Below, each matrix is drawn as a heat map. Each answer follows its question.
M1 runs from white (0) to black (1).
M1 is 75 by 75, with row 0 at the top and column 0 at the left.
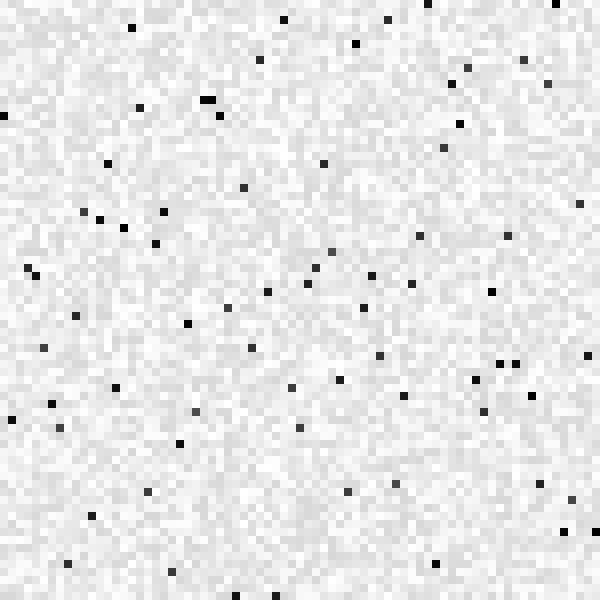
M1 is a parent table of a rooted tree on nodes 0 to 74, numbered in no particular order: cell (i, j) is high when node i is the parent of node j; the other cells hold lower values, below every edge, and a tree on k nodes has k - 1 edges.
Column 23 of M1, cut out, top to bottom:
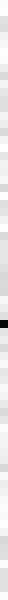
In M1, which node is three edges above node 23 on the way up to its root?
26
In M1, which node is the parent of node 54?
70
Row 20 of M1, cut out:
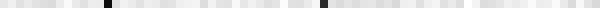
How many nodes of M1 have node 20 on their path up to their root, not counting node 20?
6
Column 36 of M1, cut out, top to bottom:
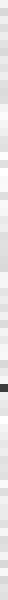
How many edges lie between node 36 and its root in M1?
2
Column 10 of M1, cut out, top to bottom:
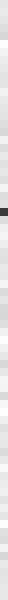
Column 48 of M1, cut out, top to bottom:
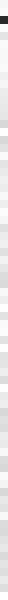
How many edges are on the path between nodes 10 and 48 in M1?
5
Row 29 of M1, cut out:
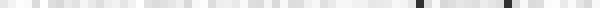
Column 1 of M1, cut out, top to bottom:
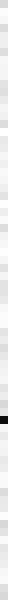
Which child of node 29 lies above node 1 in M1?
52
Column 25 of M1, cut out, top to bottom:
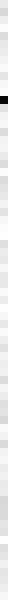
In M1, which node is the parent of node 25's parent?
27
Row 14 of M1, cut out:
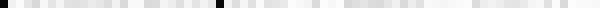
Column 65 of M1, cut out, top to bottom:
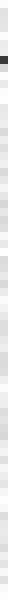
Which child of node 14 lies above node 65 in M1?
0
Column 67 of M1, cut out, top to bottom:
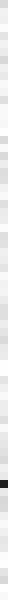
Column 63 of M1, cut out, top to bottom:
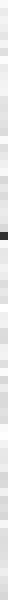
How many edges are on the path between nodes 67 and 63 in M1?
6
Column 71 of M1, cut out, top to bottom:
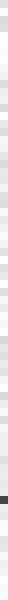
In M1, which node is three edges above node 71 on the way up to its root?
38
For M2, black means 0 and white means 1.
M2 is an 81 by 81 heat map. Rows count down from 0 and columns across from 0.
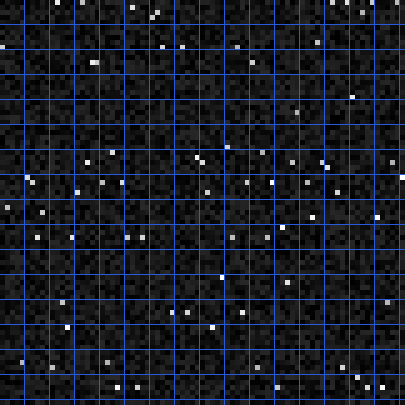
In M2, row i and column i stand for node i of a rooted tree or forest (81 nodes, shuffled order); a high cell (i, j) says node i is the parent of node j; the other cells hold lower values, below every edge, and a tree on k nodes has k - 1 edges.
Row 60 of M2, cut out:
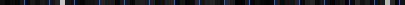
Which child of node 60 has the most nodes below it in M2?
77
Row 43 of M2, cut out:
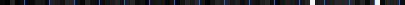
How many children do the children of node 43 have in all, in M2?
4
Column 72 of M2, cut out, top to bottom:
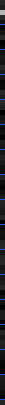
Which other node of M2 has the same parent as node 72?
31
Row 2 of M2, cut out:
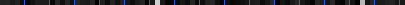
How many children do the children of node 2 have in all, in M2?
3
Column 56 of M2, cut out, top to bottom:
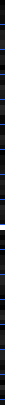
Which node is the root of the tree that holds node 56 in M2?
29
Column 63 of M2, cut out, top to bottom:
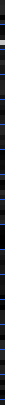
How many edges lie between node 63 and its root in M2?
4
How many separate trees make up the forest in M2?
9
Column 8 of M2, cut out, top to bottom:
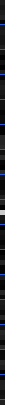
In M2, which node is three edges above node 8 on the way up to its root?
33
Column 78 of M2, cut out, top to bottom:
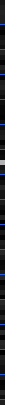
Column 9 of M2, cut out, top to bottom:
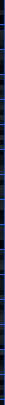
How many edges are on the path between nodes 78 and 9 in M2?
2
